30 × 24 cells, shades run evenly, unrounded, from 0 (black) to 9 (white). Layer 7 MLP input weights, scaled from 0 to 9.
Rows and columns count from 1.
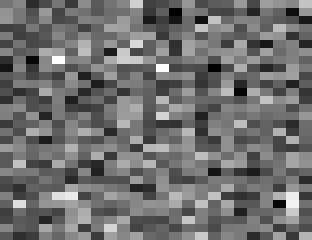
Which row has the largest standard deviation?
25
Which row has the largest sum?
26
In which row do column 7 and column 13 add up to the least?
12
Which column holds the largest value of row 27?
23
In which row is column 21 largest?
13
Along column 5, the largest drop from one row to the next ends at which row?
9
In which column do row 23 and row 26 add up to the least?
22
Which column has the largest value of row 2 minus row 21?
4
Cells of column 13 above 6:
4
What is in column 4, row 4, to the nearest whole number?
3
